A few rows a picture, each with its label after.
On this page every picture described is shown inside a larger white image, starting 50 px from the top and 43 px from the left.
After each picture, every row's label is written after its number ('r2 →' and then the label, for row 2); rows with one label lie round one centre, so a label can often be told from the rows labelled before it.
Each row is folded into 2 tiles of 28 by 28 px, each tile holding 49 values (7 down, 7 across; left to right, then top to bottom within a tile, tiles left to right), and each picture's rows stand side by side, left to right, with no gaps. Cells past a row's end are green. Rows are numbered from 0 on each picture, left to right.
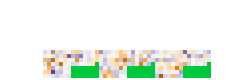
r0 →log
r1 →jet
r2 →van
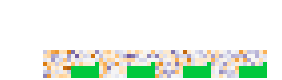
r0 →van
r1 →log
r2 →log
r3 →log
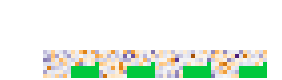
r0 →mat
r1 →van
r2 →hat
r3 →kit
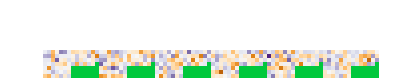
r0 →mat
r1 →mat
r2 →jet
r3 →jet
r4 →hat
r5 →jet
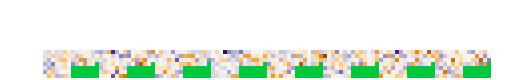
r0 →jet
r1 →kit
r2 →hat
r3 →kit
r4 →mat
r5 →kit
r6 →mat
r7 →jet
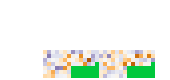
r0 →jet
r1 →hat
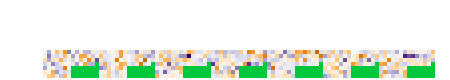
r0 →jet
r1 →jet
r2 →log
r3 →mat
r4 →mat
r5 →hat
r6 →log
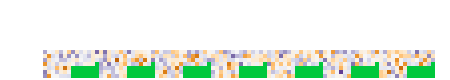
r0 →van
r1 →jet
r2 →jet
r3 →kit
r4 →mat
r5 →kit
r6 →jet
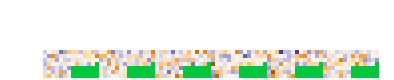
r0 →mat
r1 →kit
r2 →mat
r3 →van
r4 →kit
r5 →hat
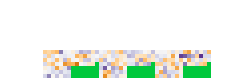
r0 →hat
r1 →jet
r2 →log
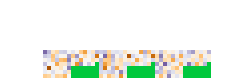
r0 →mat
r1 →mat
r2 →jet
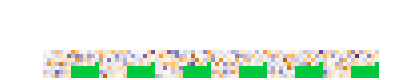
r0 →log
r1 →van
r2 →kit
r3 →log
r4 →jet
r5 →van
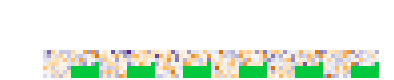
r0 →mat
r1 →kit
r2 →hat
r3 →mat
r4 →mat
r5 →van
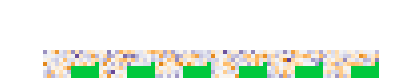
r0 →van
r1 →log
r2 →hat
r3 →kit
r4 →hat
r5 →hat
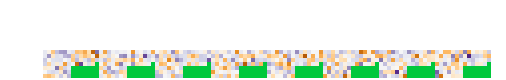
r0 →mat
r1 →log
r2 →hat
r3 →hat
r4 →kit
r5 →mat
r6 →kit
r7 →van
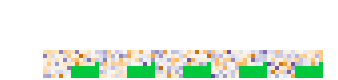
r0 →hat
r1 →mat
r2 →mat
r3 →hat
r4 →kit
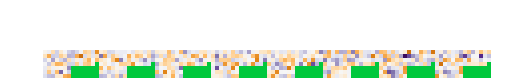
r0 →kit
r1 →hat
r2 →hat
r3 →jet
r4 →jet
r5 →van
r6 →log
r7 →log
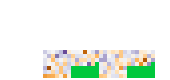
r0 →mat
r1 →jet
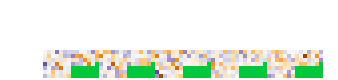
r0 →kit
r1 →kit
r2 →van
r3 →van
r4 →hat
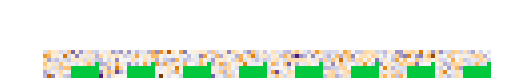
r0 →van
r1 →kit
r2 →van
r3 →hat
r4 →log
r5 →jet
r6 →mat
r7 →jet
